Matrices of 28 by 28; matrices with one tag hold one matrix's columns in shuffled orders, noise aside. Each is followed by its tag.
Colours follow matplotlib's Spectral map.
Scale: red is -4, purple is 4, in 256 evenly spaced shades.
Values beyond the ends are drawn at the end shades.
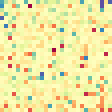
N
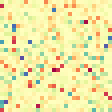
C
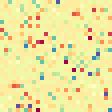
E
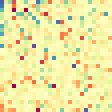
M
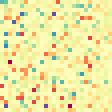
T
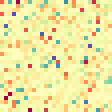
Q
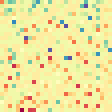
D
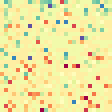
D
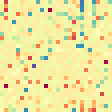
M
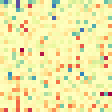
N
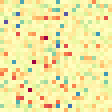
T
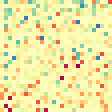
D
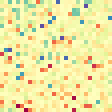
D
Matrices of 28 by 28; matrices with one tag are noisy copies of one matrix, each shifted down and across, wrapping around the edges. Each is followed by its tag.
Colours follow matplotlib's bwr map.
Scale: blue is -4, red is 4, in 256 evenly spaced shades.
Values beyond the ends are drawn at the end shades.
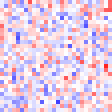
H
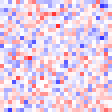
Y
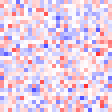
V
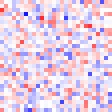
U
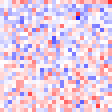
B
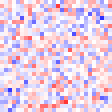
Y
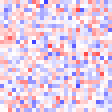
U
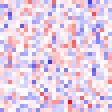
H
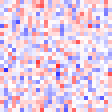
H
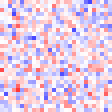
V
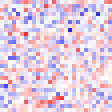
Y
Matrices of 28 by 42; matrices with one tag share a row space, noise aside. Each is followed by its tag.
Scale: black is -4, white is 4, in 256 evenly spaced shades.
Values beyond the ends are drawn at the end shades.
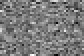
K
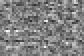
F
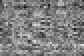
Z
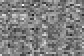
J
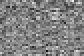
K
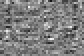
F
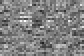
Z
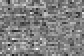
J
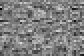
Z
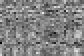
K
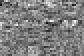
F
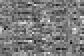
Z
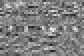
F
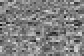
K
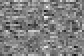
F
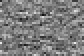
Z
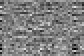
Z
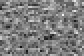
F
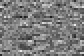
Z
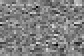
K
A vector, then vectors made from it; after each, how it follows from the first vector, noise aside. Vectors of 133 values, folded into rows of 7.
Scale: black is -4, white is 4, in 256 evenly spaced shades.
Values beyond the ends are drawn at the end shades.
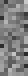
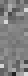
wrapped around, negated, partly zeroed.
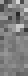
wrapped around, negated, partly zeroed.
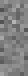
reversed, shrunk.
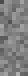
wrapped around, shrunk.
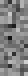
wrapped around.
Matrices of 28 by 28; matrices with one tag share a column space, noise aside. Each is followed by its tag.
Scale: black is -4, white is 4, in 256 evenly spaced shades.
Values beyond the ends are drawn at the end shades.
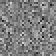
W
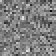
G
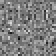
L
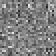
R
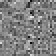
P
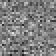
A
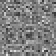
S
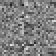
A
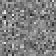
P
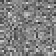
S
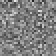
P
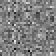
S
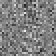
R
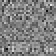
G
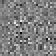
W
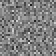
W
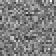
G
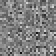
R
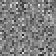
R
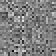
S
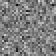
G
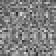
S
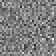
W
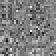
L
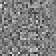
R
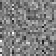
L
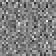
P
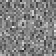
P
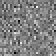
L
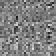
W
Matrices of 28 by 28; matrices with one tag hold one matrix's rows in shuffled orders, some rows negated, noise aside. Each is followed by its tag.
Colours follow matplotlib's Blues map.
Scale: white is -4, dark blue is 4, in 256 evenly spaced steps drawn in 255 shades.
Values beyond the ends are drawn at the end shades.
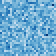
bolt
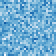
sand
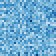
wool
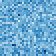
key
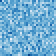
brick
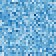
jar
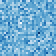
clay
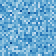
brick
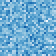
bolt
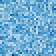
jar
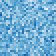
bolt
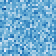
sand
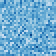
wool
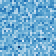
key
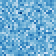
clay
